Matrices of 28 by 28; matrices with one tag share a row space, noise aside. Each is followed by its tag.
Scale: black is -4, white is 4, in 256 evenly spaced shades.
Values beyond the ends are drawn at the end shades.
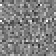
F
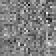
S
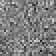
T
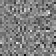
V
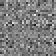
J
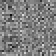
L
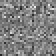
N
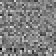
F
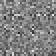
N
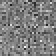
T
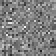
L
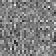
V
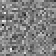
L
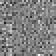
L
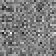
L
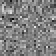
L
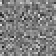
F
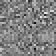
T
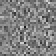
S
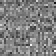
J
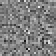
S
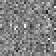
V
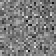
T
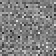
F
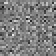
J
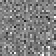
V
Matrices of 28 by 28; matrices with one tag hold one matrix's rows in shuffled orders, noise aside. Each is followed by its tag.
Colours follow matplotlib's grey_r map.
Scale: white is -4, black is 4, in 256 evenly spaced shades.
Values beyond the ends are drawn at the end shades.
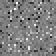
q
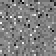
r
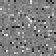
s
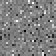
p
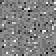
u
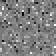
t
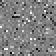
s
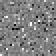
s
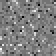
r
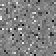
r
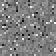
t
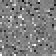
r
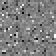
t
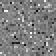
s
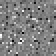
r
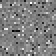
s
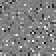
p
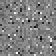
q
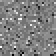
r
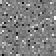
t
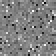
p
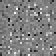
q
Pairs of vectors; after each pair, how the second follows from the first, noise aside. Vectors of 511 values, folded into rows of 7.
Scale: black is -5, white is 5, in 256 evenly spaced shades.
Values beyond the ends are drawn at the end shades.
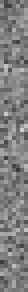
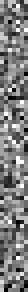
wrapped around, negated, scaled up.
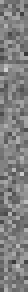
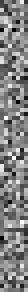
reversed, scaled up.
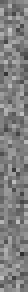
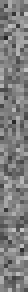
reversed.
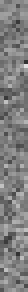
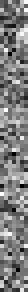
wrapped around, negated, scaled up.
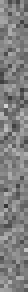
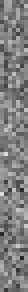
shuffled.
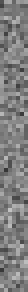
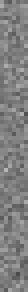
negated, shrunk.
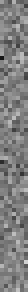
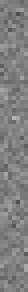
wrapped around, shrunk.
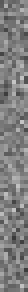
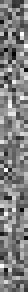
reversed, scaled up.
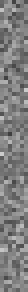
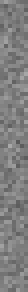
wrapped around, shrunk.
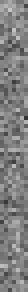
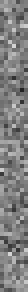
reversed.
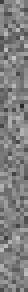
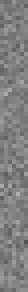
wrapped around, shrunk.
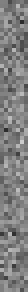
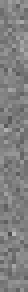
negated, shrunk.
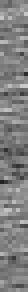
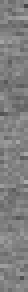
wrapped around, shrunk.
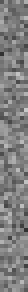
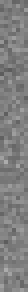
wrapped around, negated, shrunk.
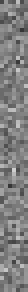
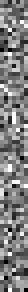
reversed, scaled up.
